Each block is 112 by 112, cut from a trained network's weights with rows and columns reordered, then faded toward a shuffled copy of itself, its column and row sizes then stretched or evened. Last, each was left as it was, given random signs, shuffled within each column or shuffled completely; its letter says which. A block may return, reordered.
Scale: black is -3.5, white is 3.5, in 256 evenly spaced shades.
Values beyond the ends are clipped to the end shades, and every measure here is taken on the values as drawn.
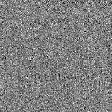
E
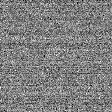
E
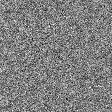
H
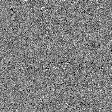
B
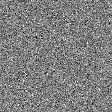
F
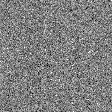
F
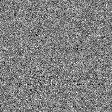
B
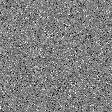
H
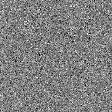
B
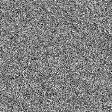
B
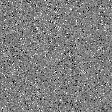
F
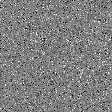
F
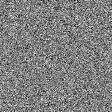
B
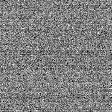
E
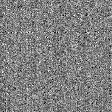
E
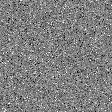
H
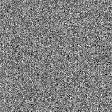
E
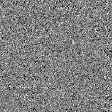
B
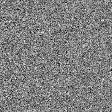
B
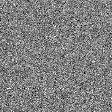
B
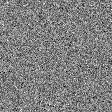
H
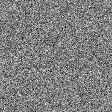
H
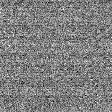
E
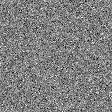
H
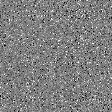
E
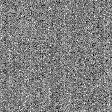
F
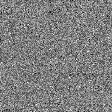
B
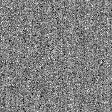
F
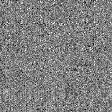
E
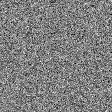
H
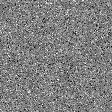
H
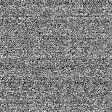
E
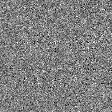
B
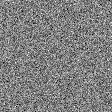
H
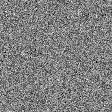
H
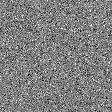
H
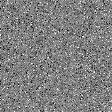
F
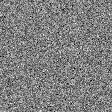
H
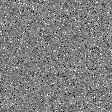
H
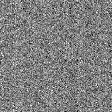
E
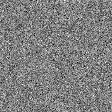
F
